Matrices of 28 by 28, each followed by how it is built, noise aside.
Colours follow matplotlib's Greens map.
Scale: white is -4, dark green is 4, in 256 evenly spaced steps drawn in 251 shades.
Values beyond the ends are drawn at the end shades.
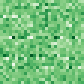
uneven rows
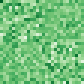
block diagonal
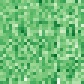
low rank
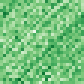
Hankel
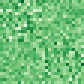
block diagonal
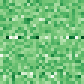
uneven rows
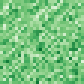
Hankel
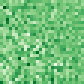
lower triangular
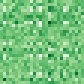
low rank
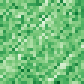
Hankel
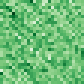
Toeplitz
